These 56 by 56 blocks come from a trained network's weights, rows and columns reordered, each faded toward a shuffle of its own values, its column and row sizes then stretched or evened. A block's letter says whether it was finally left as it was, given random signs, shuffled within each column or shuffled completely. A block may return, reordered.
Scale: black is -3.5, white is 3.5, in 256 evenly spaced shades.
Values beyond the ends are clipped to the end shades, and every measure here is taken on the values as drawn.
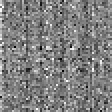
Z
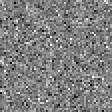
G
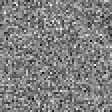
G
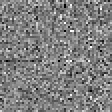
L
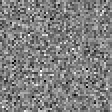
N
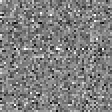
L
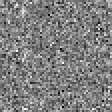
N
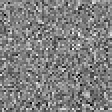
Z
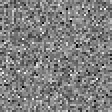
G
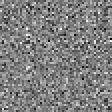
Z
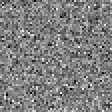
G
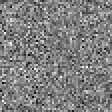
N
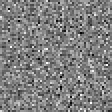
N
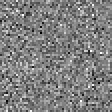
N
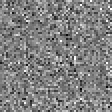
L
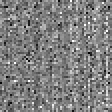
N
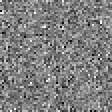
L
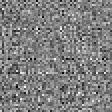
Z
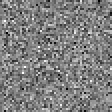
N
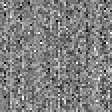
N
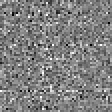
L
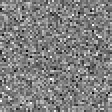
G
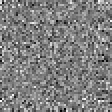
Z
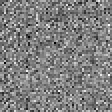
Z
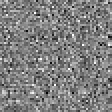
Z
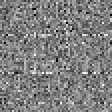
Z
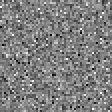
G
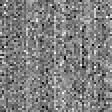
N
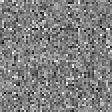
Z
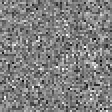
N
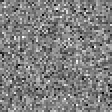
G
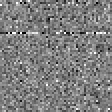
L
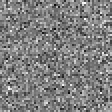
N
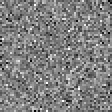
N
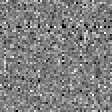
Z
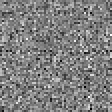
L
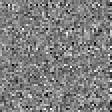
L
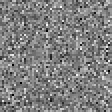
N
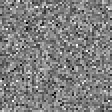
G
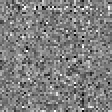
L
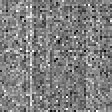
Z
